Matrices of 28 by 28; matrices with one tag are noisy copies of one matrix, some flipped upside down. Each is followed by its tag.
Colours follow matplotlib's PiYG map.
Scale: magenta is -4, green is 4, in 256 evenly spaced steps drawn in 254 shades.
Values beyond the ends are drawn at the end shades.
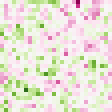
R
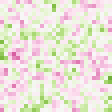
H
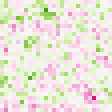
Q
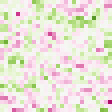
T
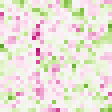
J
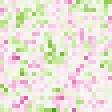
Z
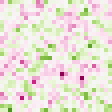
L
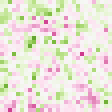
Q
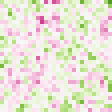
J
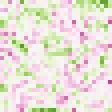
Z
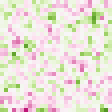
T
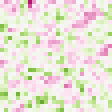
Q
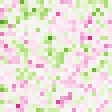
Z
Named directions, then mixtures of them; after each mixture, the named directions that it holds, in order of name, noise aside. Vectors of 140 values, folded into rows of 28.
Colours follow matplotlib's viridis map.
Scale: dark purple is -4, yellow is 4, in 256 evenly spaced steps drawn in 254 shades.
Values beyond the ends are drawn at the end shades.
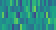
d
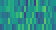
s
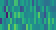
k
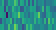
k.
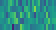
d, s.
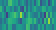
d, k, s.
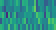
d, k, s.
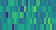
d, k, s.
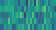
s.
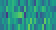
k, s.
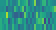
k, s.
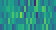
s.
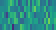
d, s.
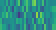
d, k, s.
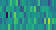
d, k, s.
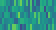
d, k, s.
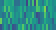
k, s.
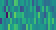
k.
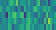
d, k, s.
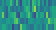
d.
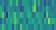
d, k.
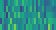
k.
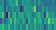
d, k.
